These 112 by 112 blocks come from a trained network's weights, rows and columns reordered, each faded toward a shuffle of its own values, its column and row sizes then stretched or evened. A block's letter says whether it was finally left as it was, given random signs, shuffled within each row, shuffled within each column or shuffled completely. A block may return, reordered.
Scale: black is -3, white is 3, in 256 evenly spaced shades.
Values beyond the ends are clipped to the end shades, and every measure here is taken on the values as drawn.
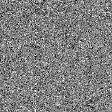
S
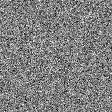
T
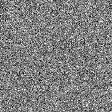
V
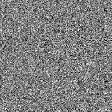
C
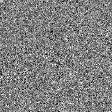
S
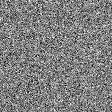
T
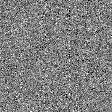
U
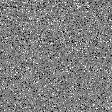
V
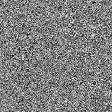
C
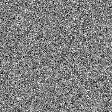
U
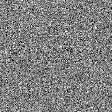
S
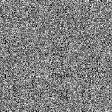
C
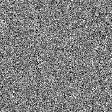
U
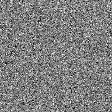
U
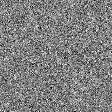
V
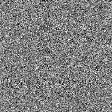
C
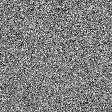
T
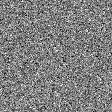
T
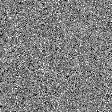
U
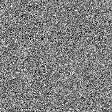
S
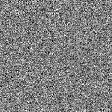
C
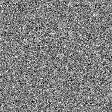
V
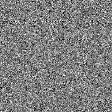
S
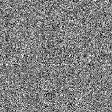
C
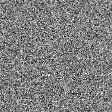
S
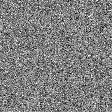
T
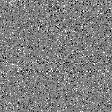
C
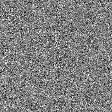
U
